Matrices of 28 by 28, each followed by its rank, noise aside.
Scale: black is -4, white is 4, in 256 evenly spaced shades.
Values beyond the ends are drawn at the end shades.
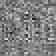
six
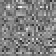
six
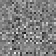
six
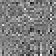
four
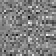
four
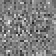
six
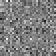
six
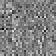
six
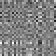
three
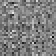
six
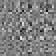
three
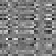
two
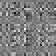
three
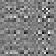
two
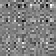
three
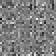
four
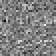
six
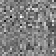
six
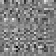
four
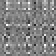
two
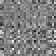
two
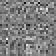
four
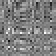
three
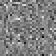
six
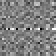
two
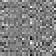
three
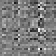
three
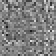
six
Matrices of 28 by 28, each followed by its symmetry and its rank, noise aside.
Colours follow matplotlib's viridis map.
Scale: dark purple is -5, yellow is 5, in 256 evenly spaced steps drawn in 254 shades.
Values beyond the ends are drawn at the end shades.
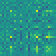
symmetric, rank two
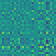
antisymmetric, rank two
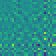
antisymmetric, rank two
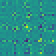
symmetric, rank four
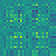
no symmetry, rank two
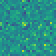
symmetric, rank four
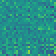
no symmetry, rank two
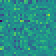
no symmetry, rank four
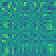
no symmetry, rank three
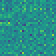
no symmetry, rank four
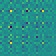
symmetric, rank two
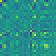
symmetric, rank two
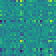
antisymmetric, rank two
